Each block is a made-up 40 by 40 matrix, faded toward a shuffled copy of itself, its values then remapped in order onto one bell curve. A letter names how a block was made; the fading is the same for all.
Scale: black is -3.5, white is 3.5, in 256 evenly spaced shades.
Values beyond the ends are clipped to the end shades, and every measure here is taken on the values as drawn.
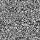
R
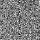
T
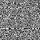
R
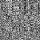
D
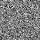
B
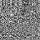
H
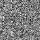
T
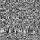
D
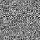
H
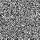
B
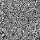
T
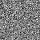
B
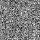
T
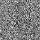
T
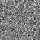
D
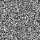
T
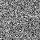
B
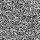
B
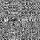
H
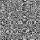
H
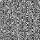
T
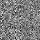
T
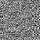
D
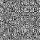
D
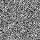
B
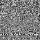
R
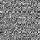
H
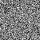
B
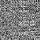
D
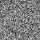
T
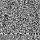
R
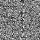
T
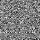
R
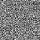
D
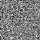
T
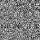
H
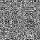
H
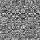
H
